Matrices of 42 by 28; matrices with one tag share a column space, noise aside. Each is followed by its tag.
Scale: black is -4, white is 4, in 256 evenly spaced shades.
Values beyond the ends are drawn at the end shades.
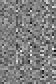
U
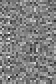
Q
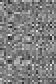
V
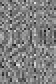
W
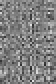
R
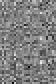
V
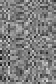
R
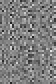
U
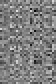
U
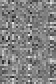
V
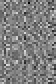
V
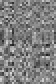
W
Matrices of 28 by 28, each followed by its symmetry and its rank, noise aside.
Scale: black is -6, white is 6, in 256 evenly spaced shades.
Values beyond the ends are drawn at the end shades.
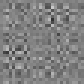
antisymmetric, rank two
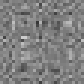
antisymmetric, rank four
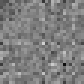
symmetric, rank three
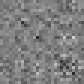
symmetric, rank three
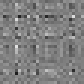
antisymmetric, rank two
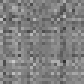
no symmetry, rank four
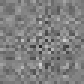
symmetric, rank three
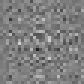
no symmetry, rank four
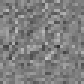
no symmetry, rank four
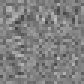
symmetric, rank four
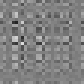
no symmetry, rank two
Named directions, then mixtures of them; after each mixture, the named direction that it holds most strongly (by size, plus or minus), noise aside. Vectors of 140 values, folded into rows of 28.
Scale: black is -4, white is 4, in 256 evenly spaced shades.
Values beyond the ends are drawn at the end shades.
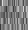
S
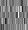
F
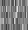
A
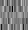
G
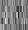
F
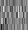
F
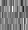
G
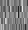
F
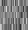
S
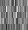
A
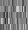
S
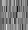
A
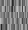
G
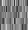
A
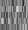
A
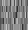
A
